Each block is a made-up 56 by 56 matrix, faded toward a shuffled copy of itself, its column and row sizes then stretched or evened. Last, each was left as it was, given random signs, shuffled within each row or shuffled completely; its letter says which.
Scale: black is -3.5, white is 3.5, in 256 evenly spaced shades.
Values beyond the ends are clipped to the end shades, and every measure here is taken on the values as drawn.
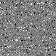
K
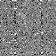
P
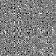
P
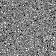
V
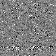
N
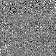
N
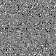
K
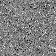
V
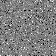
K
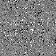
N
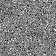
V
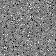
V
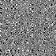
P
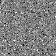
K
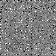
N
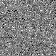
K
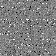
K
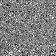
K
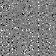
P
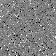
V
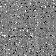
K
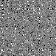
N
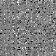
P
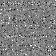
K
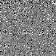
N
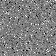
V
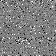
K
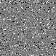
K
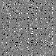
N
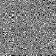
P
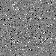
K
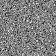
V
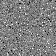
V
